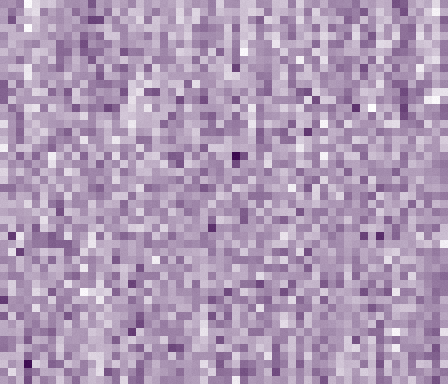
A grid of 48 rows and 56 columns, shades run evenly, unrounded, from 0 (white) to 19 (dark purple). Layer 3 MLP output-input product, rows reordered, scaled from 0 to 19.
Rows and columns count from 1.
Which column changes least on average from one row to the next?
8
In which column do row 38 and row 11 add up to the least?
19
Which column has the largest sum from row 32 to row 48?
55
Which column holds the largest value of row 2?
51
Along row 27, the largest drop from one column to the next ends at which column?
9
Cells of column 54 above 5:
42
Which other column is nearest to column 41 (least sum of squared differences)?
54
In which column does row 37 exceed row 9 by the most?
29
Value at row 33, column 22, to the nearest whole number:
6
